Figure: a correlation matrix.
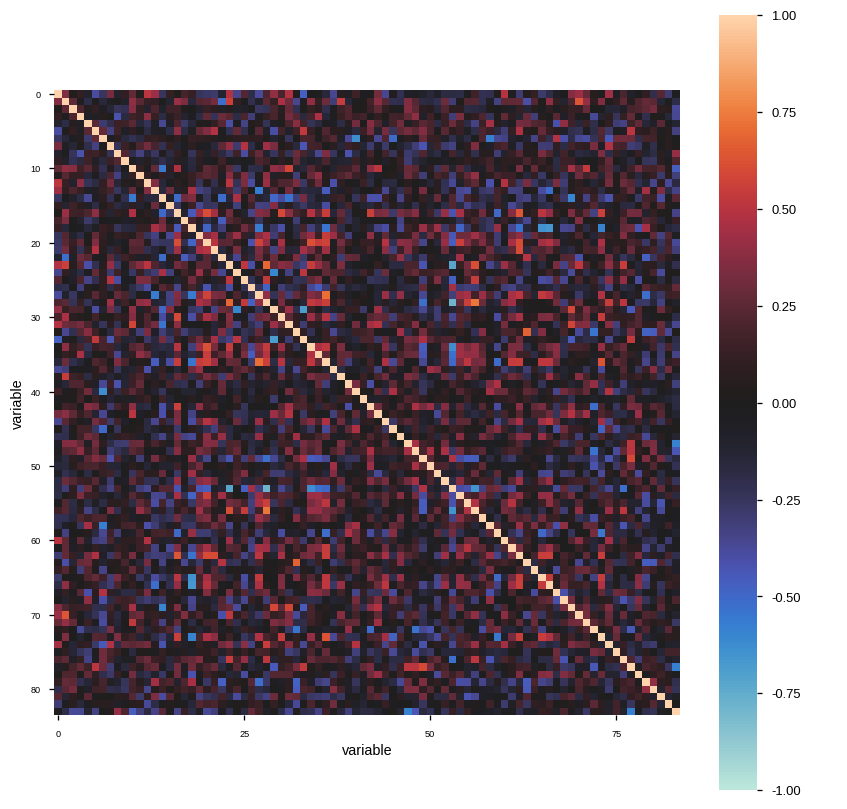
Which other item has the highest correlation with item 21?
62
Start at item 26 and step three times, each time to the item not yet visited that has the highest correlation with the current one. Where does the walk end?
77
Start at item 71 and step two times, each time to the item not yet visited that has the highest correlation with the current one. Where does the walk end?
31
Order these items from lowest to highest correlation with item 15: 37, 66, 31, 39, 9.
66, 9, 37, 31, 39
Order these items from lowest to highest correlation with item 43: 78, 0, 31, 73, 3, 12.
12, 3, 73, 0, 78, 31
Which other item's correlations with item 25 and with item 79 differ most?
28
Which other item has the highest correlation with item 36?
27
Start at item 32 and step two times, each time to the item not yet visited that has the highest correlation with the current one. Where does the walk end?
22
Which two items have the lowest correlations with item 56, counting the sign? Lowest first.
53, 49
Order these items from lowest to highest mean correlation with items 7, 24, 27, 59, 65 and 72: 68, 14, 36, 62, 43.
43, 68, 14, 62, 36
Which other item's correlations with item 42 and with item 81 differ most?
19
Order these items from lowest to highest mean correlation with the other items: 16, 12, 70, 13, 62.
13, 12, 70, 62, 16
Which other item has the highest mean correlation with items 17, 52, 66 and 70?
1
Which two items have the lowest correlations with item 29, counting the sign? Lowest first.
33, 24
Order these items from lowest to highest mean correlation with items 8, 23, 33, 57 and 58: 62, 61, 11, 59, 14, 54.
59, 14, 11, 54, 61, 62
